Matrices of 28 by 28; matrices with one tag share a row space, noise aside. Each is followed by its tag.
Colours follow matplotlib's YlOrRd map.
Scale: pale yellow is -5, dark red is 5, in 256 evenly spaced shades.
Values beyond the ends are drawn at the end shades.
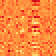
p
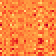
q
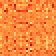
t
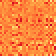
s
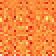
t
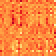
s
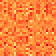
t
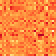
q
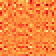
t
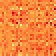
s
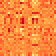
p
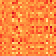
s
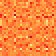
t
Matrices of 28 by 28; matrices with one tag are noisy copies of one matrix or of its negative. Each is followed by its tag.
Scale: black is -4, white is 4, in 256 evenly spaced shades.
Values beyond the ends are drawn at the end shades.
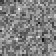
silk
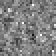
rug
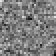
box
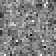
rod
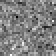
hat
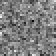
rod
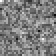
silk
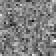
rod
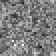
hat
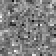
rod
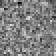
box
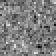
hat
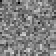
box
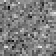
hat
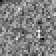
silk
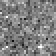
hat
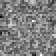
rod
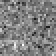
hat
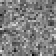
rod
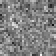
rod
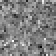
hat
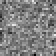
rod
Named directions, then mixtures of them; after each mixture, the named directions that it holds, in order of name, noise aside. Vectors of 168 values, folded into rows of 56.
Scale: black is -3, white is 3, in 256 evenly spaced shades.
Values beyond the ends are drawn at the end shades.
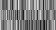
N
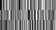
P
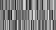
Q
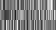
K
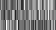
K, N, Q.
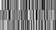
P.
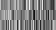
K, N, Q.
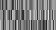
N, Q.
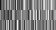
K, P, Q.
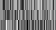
K, N.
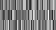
Q.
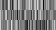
N.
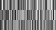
K, P, Q.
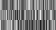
N.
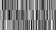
N, P, Q.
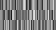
Q.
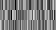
K, Q.
